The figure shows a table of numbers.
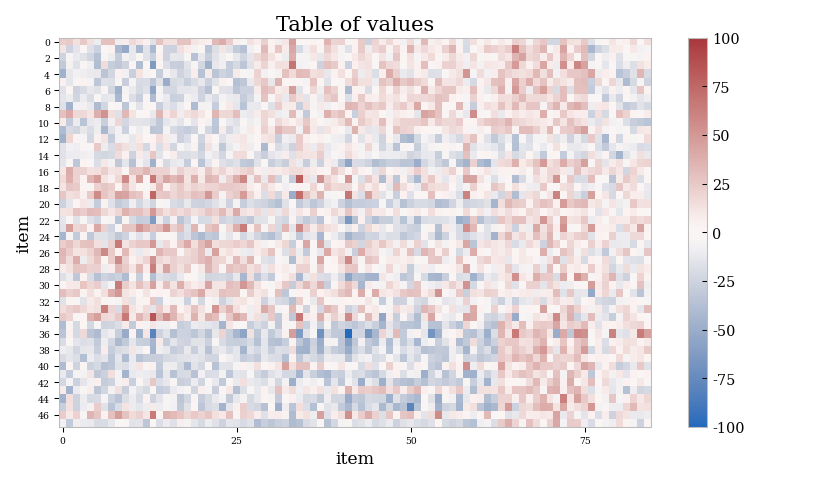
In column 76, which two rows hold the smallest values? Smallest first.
31, 1
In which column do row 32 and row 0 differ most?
33
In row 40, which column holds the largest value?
58
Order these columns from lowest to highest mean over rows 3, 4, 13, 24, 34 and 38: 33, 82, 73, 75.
82, 33, 73, 75
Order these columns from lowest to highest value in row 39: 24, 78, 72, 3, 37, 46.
3, 37, 46, 24, 78, 72
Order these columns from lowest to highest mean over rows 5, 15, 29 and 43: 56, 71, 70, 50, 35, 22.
22, 35, 50, 56, 71, 70
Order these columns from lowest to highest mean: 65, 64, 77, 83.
77, 83, 65, 64
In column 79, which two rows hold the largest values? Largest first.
36, 29
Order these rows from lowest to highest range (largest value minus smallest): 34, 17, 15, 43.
43, 15, 17, 34
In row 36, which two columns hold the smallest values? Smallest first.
41, 13
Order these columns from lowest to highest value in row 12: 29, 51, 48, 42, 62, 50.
50, 62, 51, 48, 42, 29
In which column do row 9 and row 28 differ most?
13
